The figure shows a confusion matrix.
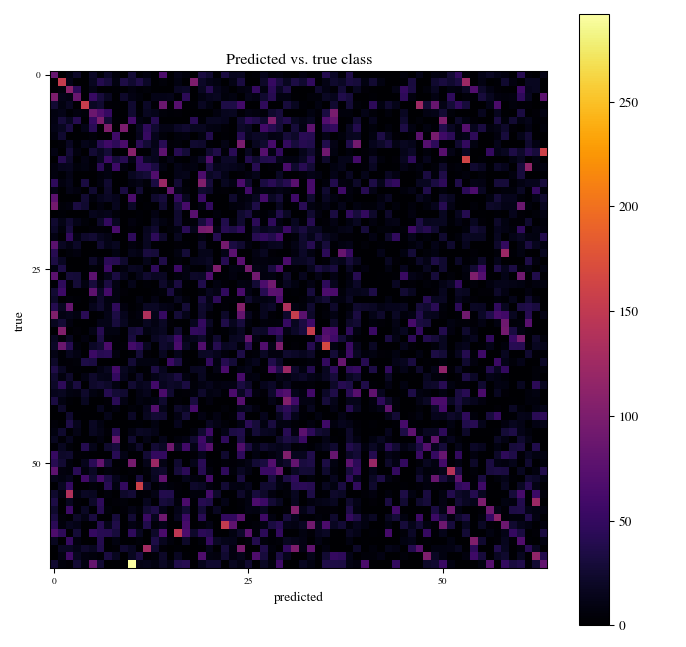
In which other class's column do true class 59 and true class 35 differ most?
16
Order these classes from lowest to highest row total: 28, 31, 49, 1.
28, 49, 1, 31
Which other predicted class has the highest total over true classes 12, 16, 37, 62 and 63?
10
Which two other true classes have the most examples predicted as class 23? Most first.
58, 41
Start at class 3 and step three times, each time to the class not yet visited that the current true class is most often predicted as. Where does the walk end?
19
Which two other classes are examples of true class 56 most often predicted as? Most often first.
31, 51
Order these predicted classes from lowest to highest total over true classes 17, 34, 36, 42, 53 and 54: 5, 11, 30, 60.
5, 30, 11, 60
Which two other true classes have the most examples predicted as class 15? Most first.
48, 37
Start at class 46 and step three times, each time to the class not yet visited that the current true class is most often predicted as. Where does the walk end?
22
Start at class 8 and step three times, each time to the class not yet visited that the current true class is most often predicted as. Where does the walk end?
24
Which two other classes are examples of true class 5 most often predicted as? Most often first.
36, 6
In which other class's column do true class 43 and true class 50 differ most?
41
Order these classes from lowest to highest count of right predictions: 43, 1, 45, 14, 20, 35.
45, 43, 20, 14, 1, 35
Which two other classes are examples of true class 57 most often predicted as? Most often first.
14, 24
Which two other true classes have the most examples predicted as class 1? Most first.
33, 35
